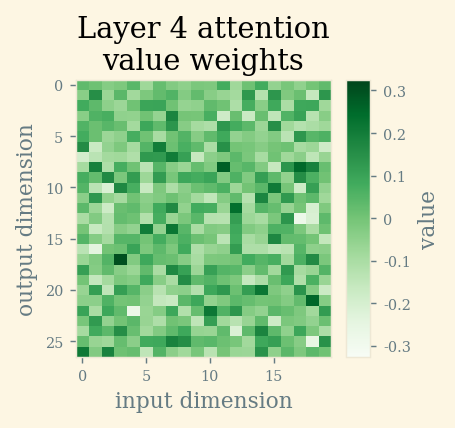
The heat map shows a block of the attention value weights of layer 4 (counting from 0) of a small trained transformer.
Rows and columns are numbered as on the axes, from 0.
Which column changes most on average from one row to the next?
18
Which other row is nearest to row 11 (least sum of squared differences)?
0
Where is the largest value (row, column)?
17, 3
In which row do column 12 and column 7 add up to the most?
12
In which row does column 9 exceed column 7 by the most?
21
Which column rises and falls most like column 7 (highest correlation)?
5
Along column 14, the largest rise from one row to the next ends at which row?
20
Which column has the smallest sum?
2
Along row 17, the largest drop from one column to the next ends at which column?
4
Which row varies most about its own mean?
8
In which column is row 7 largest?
7
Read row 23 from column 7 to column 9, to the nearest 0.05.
0 0 -0.15
